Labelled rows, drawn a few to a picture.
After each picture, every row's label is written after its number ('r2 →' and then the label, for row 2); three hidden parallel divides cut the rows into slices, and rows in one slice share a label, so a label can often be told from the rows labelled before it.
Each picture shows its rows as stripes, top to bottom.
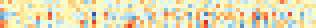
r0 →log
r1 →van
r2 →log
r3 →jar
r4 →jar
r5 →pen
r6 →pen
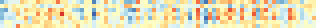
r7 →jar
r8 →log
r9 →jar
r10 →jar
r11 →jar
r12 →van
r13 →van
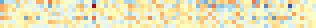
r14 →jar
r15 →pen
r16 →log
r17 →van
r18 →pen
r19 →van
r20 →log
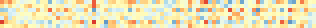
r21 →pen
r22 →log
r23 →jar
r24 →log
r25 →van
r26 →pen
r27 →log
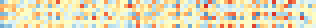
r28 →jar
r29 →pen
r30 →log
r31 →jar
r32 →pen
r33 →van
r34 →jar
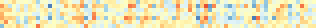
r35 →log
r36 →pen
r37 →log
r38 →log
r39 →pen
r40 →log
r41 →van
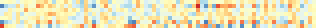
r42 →van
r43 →jar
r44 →van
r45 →van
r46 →van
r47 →jar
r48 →pen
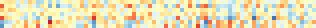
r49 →log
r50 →pen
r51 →log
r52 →log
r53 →pen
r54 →jar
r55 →jar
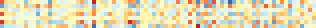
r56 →pen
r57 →jar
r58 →log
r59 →pen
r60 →van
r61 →pen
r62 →jar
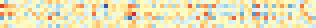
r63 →van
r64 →pen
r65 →log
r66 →pen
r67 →jar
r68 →log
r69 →log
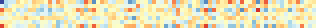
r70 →jar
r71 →van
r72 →pen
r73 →log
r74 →van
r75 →log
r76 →pen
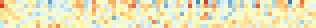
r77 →pen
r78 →pen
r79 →log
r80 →log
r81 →log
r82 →van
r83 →van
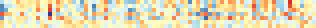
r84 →jar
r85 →jar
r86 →jar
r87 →pen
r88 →jar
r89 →log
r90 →log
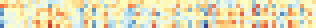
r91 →log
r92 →pen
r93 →jar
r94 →jar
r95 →van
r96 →jar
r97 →jar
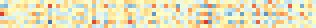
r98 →log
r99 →jar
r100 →log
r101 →pen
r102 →van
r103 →pen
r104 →van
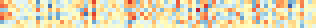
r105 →pen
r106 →pen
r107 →jar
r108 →pen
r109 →pen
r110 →jar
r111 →van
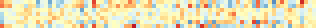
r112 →pen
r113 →pen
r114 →van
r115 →van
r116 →van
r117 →jar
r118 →pen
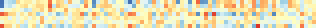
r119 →jar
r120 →jar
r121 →van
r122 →pen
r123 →log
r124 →log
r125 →pen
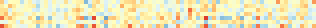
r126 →log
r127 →log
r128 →log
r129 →log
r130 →pen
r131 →van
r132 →pen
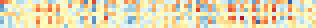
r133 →pen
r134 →jar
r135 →jar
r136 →log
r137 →jar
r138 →jar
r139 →van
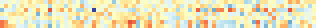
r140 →van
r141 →log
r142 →jar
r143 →log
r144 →van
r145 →pen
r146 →pen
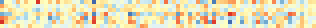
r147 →jar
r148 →log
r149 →log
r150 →jar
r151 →pen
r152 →pen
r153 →log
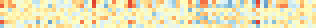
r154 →pen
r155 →pen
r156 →van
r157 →log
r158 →van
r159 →pen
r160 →van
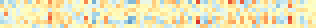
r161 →jar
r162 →van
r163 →log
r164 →van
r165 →jar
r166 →jar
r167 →log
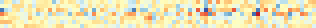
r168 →van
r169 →van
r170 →jar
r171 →pen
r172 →log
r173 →log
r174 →van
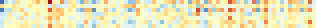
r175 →jar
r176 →log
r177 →jar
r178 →van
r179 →van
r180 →van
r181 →van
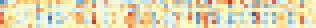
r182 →jar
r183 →pen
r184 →van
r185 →pen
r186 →pen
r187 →pen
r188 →log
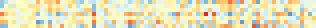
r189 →jar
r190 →van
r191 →van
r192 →pen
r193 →log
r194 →pen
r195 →jar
